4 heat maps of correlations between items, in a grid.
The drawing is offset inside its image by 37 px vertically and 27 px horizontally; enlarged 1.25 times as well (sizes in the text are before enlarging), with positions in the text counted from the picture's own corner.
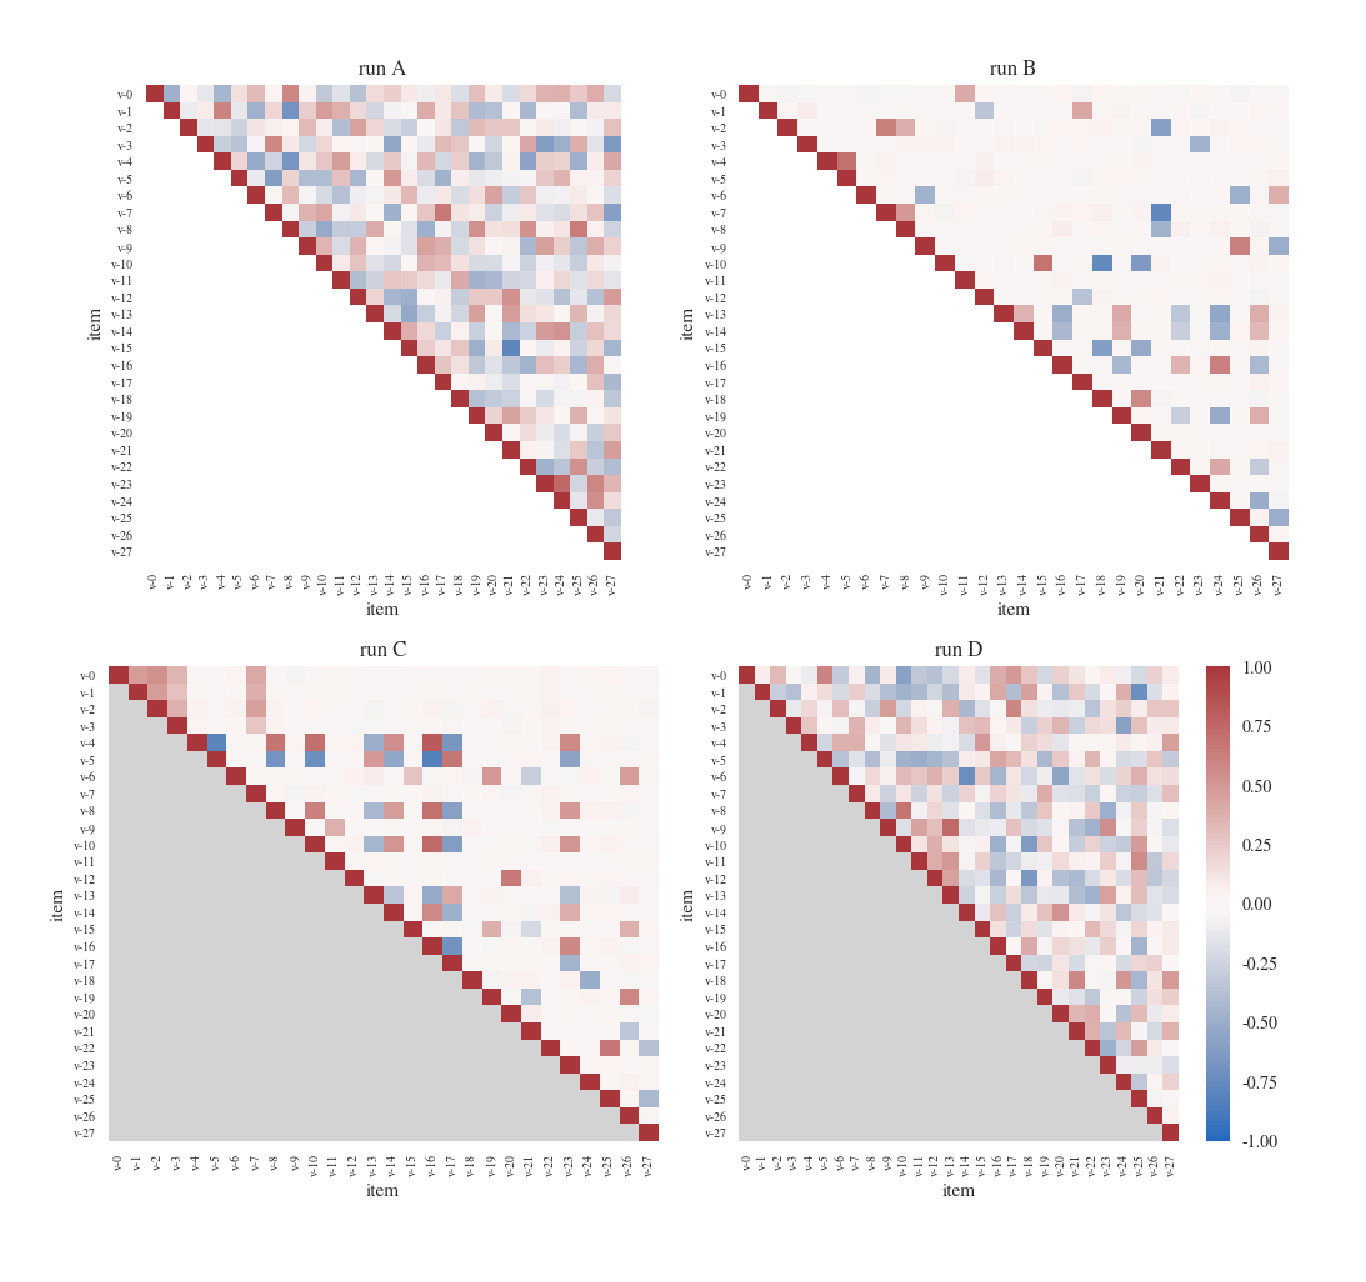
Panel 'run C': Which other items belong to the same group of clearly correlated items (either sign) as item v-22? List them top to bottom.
v-25, v-27
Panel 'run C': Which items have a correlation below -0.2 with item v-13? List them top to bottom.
v-4, v-8, v-10, v-14, v-16, v-23
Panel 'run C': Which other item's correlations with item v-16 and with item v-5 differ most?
v-4
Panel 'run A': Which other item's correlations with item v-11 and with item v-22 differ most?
v-4
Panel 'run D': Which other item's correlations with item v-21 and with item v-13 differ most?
v-9
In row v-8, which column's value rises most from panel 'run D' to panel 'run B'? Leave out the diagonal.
v-2
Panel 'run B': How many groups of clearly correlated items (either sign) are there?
8
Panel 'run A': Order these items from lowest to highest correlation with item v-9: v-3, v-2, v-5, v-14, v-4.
v-5, v-3, v-14, v-4, v-2
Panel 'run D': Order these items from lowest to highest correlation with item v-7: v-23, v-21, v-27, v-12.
v-21, v-23, v-12, v-27
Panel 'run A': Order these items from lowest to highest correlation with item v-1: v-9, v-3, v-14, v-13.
v-13, v-14, v-3, v-9
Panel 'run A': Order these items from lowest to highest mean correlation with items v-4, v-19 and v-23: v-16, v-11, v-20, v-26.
v-20, v-11, v-16, v-26
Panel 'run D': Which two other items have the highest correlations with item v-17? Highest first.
v-2, v-0
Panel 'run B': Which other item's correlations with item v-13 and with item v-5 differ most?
v-4
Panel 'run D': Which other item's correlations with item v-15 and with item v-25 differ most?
v-1
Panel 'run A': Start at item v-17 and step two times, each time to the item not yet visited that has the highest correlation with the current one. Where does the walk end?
v-3
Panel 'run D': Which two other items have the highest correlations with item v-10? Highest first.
v-8, v-25
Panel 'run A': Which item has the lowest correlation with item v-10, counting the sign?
v-8
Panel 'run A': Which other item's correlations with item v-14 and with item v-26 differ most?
v-7
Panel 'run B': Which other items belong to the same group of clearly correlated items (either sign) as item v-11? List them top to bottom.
v-0
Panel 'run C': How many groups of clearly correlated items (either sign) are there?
7
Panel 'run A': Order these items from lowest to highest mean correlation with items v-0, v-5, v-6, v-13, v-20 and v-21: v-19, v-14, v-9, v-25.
v-9, v-14, v-25, v-19
